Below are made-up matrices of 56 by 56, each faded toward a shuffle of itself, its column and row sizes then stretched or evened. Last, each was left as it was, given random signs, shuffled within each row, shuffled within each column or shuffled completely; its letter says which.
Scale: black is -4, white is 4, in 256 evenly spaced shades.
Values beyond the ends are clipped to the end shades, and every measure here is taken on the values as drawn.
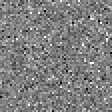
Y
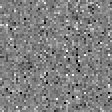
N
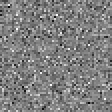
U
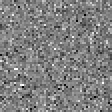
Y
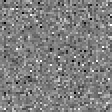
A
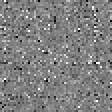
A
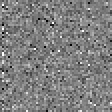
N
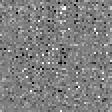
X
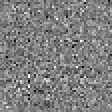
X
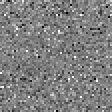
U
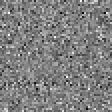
U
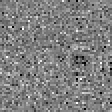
X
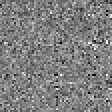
A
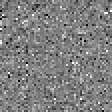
N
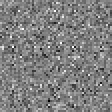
A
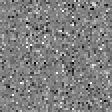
N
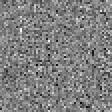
N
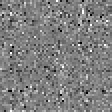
A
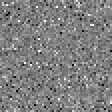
U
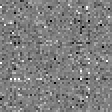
A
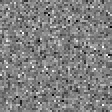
Y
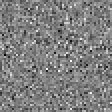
X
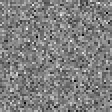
Y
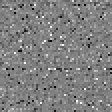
U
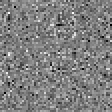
X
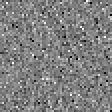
Y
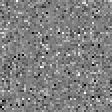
A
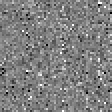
N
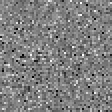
Y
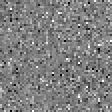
N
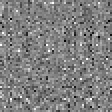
X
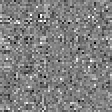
X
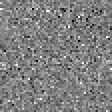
U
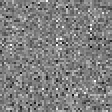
X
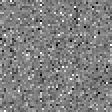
N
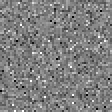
Y
